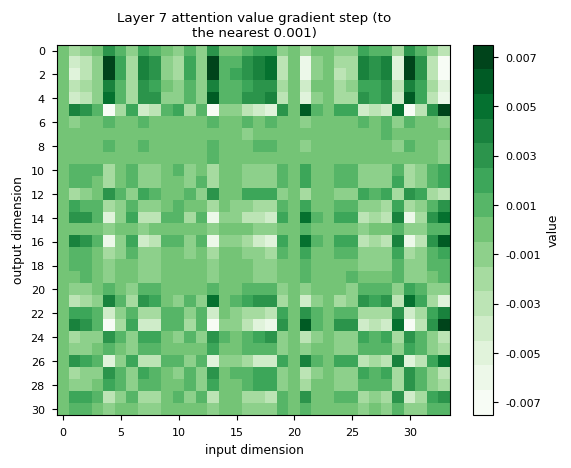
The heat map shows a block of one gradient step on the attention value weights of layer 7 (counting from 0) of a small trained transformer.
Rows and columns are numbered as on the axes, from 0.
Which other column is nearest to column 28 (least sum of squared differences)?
26
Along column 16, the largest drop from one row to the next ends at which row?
5
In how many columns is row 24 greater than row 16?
16
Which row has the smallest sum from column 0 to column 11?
23
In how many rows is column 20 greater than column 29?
14
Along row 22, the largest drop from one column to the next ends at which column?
30
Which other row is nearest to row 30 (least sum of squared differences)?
18
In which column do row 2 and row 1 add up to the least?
33
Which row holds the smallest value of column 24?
2
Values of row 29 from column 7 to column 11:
-0.002 -0.002 0 0.001 -0.001
